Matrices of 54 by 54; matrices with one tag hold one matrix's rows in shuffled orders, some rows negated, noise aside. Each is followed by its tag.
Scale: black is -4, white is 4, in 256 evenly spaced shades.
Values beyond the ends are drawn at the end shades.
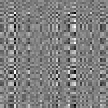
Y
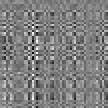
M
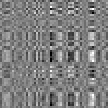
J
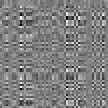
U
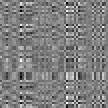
U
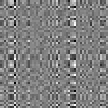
Y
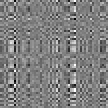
Y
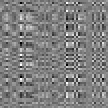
U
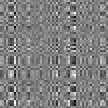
Y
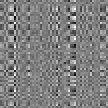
Y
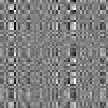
Y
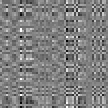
U
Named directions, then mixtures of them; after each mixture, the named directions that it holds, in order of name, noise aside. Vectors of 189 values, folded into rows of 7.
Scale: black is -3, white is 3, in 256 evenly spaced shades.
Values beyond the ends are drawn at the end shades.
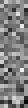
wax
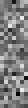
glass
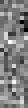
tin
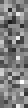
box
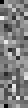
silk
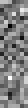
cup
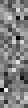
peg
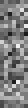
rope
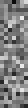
glass.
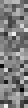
glass, tin, wax.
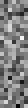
box, cup, peg.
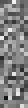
cup, glass, wax.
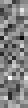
cup.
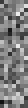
rope, wax.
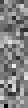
cup, silk, tin.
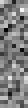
cup.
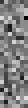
cup, peg, silk.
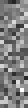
glass, rope, wax.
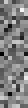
cup, rope, silk.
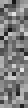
cup, glass, wax.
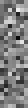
box, cup, peg.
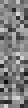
peg, wax.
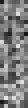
box, rope, wax.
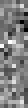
tin.
